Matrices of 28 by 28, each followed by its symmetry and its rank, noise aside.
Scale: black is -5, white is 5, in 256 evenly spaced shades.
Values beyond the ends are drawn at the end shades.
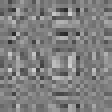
no symmetry, rank three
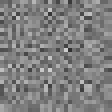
no symmetry, rank three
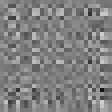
no symmetry, rank two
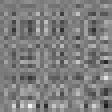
no symmetry, rank two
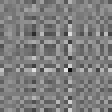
symmetric, rank one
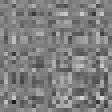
no symmetry, rank three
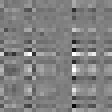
no symmetry, rank one
